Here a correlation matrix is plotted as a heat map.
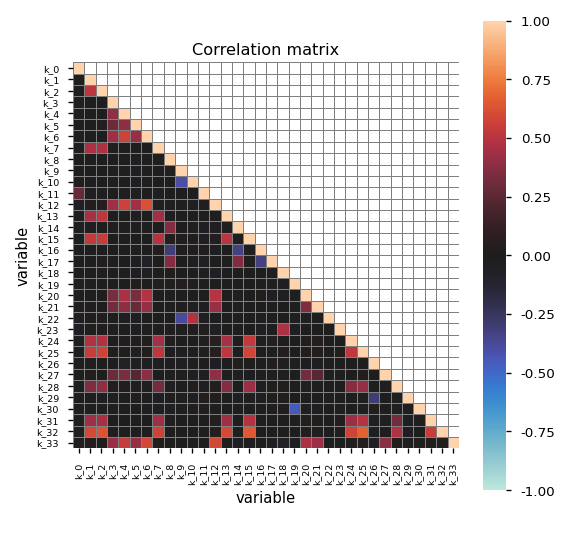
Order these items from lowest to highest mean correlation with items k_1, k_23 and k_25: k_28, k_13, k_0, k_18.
k_0, k_18, k_28, k_13
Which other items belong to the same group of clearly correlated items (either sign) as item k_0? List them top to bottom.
k_11
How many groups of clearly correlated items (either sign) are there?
8
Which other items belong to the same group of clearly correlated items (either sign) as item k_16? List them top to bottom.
k_8, k_14, k_17
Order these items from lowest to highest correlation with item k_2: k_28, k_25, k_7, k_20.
k_20, k_28, k_7, k_25
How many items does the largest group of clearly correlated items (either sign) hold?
10
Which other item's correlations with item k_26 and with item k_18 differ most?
k_23
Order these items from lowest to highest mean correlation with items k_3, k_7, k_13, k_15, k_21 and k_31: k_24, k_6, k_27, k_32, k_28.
k_27, k_6, k_28, k_24, k_32
